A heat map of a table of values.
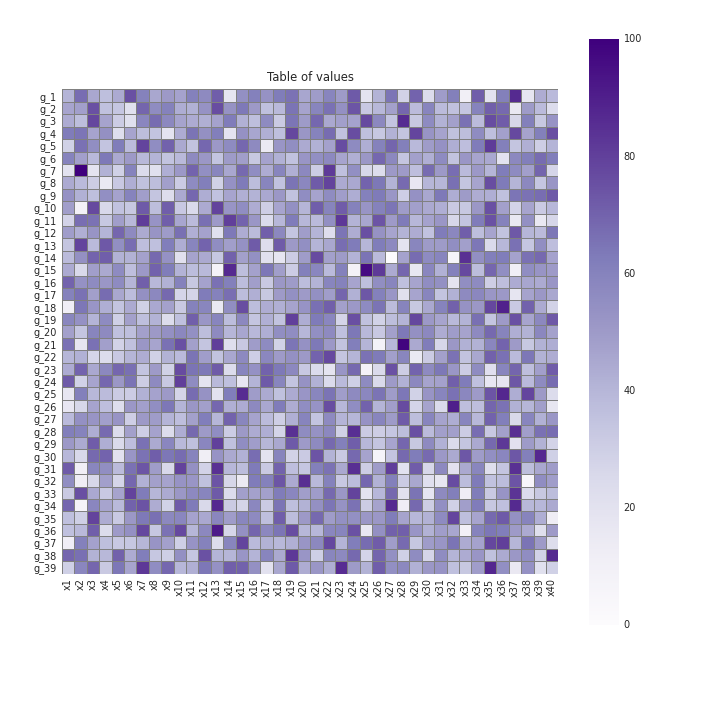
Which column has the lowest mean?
x5
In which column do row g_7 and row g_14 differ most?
x32
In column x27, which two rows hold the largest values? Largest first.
g_34, g_31
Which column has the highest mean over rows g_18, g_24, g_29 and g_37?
x36
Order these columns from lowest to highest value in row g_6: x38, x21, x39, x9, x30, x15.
x9, x30, x15, x21, x38, x39
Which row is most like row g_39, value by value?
g_11
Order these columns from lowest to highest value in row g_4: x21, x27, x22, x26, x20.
x26, x27, x20, x21, x22
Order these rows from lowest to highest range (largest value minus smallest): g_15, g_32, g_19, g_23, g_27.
g_27, g_19, g_23, g_32, g_15
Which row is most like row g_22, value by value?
g_8
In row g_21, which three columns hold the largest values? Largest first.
x28, x13, x10
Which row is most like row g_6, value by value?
g_9
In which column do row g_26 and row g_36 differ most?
x25
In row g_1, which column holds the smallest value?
x33
